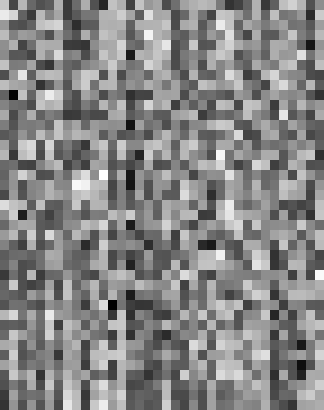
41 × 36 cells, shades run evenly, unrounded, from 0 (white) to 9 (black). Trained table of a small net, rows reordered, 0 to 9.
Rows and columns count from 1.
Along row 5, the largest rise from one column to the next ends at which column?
20
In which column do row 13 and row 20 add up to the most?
15
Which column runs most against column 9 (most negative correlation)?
17
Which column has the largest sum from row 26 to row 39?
31
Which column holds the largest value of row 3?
9
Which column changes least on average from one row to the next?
8
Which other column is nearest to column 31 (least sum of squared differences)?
18
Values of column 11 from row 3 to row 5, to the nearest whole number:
6 5 4
